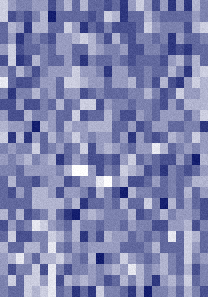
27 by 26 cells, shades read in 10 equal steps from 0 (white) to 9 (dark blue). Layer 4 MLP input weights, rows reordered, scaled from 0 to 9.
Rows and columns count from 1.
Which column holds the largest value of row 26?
20
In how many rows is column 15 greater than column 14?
13
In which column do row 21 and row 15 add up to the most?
25
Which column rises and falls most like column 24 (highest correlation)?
7
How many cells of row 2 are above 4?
20
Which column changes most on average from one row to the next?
11
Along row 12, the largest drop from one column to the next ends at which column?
6
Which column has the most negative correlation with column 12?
5
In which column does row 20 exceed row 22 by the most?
10
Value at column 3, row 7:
3
